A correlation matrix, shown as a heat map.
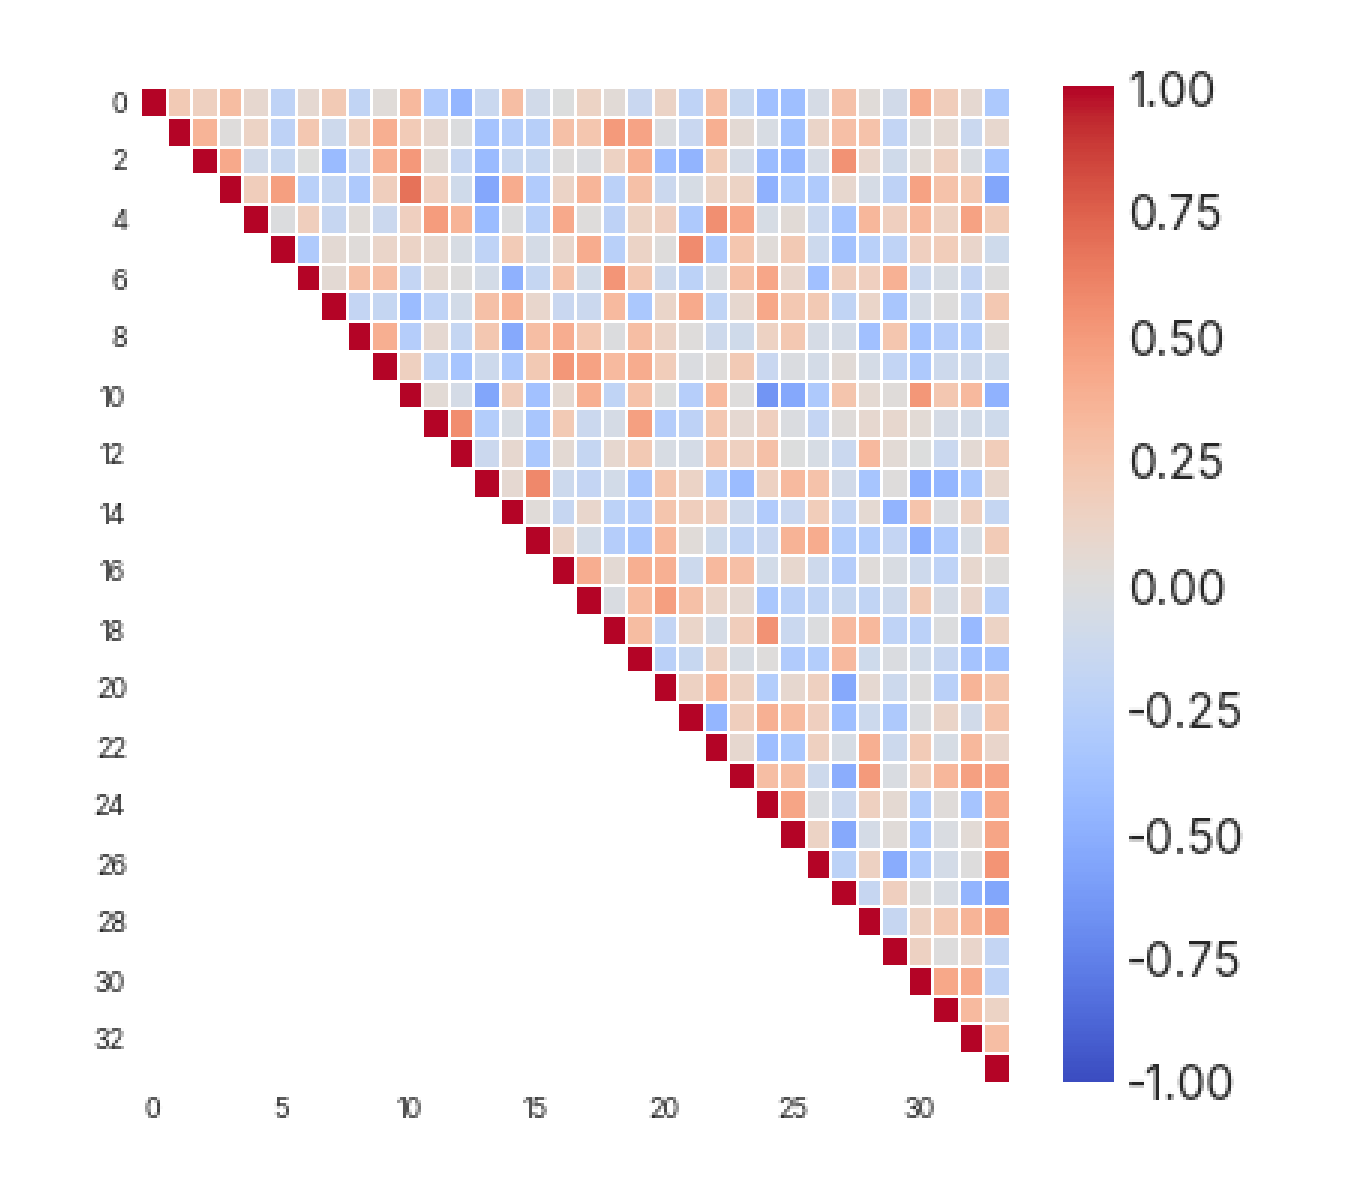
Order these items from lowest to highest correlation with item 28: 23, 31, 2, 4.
2, 31, 4, 23
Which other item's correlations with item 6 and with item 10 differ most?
24
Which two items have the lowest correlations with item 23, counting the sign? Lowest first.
27, 13
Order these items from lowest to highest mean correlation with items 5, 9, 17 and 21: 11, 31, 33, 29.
29, 11, 33, 31
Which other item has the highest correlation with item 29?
6
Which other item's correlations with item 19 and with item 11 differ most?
9
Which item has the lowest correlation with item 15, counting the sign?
30
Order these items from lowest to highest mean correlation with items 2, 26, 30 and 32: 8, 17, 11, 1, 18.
8, 18, 11, 17, 1
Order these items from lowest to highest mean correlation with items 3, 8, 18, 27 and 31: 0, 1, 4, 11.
4, 11, 0, 1
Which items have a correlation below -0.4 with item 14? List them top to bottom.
6, 8, 29
